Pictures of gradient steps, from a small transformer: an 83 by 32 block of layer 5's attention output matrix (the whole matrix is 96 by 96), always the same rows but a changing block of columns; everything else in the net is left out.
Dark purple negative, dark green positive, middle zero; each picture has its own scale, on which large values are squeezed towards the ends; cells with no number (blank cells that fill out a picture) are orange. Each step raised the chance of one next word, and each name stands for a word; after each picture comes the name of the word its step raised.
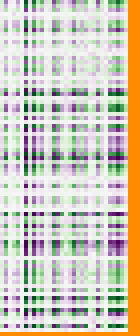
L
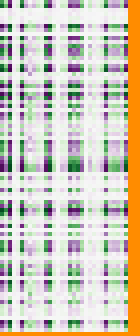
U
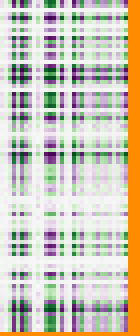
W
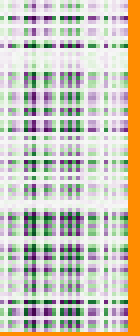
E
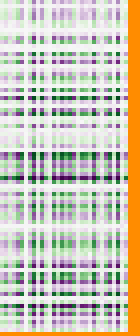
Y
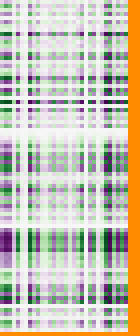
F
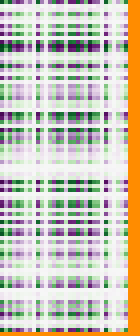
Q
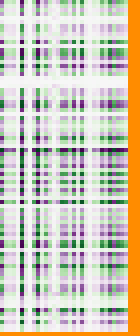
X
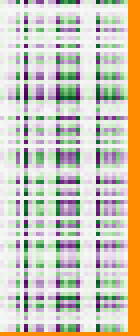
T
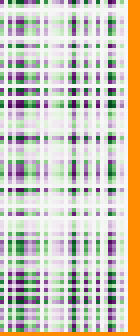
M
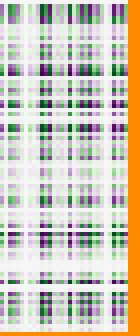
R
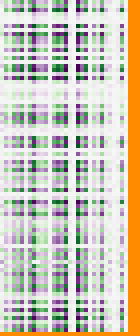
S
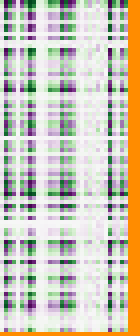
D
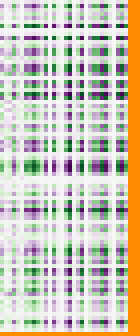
U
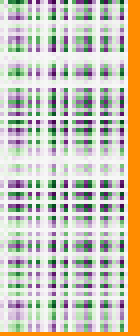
D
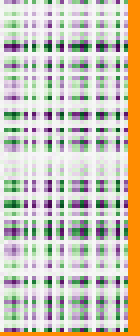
Q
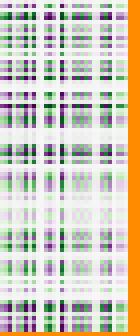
W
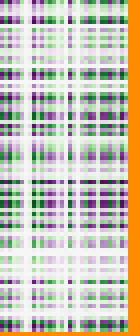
T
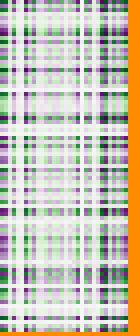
S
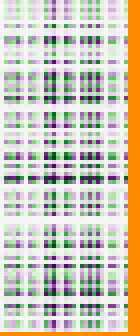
Y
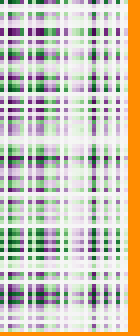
F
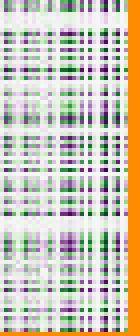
S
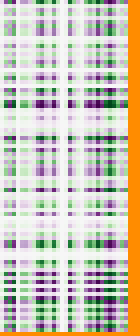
M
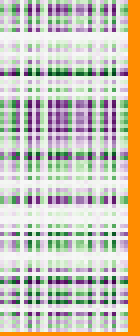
R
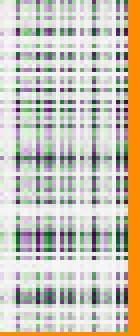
F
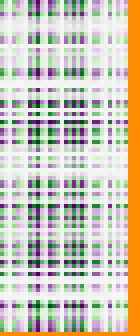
D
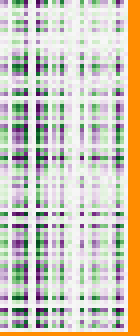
L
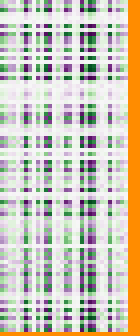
S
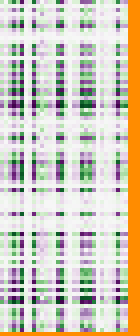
M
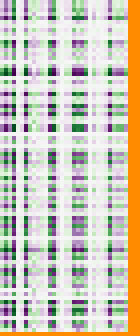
E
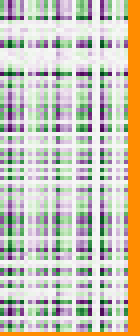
E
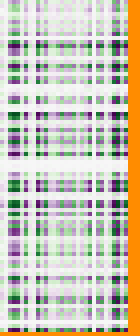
Q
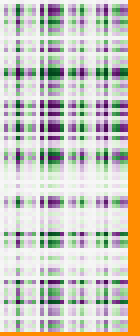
R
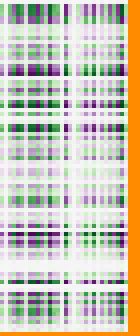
R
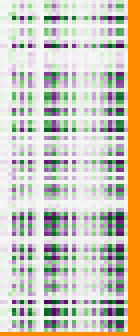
E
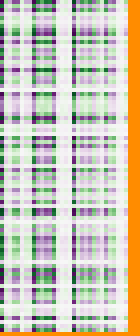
S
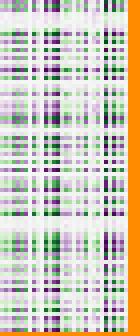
S
